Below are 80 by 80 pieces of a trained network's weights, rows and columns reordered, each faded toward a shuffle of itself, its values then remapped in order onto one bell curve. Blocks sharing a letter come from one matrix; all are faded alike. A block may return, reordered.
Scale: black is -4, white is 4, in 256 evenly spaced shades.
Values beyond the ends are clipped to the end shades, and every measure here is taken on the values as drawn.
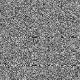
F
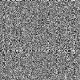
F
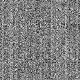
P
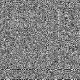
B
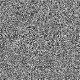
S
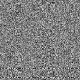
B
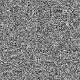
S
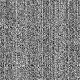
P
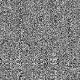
F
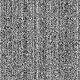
P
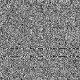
B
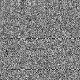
B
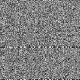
B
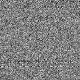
S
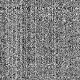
P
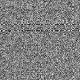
B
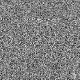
S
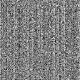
P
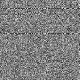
B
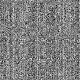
P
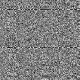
B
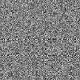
B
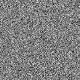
S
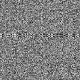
F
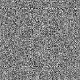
F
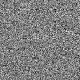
S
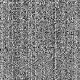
P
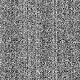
P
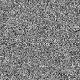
S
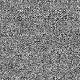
S
